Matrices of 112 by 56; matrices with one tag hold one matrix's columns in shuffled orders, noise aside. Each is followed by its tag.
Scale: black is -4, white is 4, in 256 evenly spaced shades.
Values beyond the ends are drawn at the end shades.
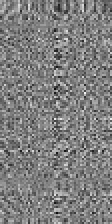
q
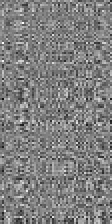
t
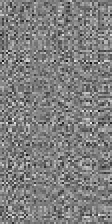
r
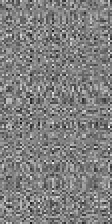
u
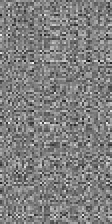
r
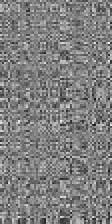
t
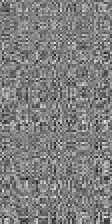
t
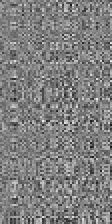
t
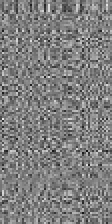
q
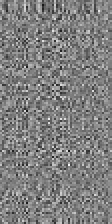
q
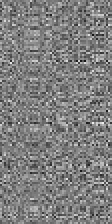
r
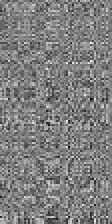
t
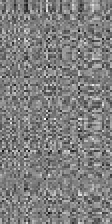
q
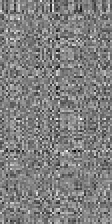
q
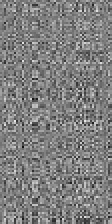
t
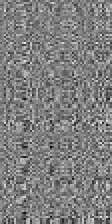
t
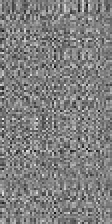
q
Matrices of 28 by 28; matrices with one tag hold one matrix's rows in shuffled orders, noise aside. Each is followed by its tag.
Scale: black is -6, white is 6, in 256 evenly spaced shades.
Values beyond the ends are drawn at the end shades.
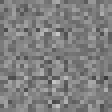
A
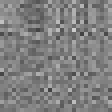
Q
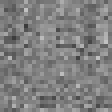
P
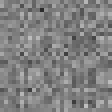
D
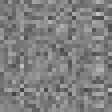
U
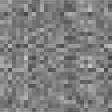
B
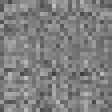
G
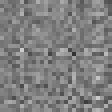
U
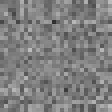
D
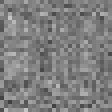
G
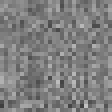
Q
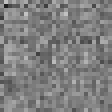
G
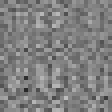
A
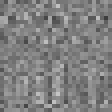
A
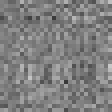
D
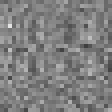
B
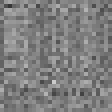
G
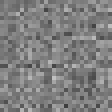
D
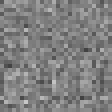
G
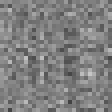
B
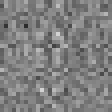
A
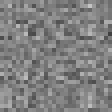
B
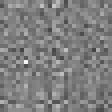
A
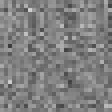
B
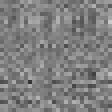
D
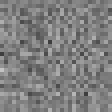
Q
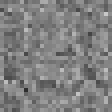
P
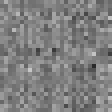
D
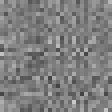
Q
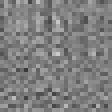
A
